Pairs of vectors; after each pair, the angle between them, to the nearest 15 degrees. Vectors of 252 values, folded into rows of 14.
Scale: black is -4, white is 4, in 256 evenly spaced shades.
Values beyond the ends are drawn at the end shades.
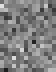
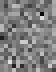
105 degrees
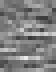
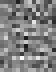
60 degrees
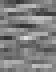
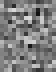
60 degrees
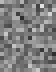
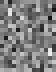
120 degrees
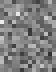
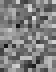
90 degrees
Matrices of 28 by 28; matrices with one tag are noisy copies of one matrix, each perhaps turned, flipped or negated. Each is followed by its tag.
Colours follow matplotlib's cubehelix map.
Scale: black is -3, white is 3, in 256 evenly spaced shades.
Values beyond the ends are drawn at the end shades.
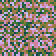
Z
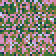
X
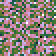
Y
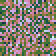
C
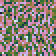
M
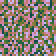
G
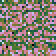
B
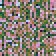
C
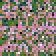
Y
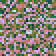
G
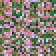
Y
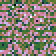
B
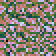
G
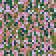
M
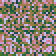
X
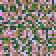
Y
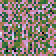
Z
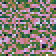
G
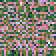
C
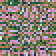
C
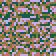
G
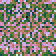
X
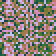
X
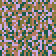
G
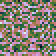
M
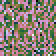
M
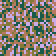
B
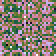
X
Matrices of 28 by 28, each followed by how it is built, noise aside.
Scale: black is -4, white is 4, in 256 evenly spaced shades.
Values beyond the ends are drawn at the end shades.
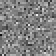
noise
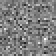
low rank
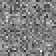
blocks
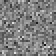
noise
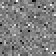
sparse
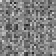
blocks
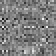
low rank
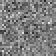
noise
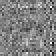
low rank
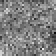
smooth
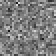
low rank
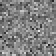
noise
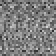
repeating columns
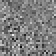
lower triangular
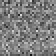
repeating columns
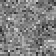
smooth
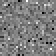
sparse
